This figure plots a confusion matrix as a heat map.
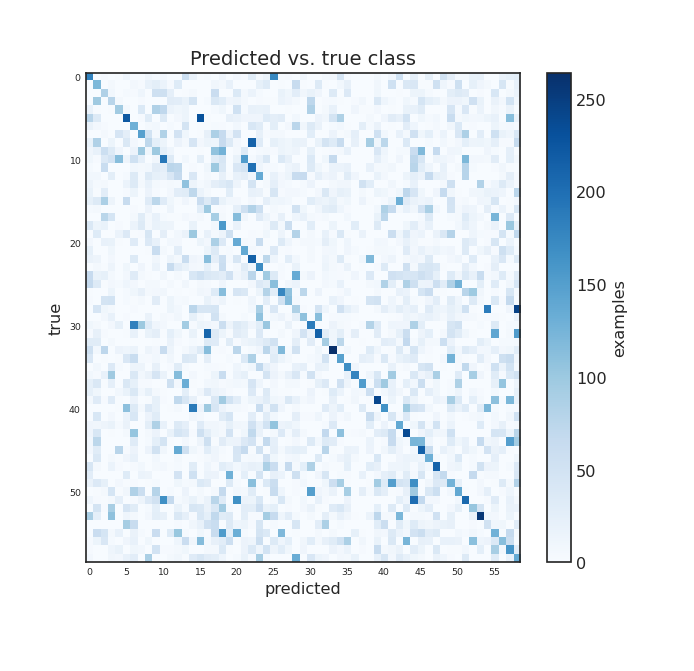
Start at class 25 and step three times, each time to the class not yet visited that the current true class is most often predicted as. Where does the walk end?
6
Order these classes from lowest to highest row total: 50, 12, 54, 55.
54, 12, 50, 55
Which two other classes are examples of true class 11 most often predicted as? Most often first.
22, 17
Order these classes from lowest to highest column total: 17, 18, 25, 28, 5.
5, 28, 25, 17, 18
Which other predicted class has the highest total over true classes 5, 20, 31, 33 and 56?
15
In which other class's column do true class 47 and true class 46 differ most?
30
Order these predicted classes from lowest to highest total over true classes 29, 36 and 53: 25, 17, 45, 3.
45, 25, 17, 3
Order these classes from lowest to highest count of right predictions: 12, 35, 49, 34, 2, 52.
12, 2, 52, 49, 34, 35
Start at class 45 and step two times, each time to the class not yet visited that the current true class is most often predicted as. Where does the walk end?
23
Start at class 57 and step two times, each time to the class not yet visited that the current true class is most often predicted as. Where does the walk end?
18
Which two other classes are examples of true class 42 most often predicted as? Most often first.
25, 9
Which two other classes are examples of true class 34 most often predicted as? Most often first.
49, 22
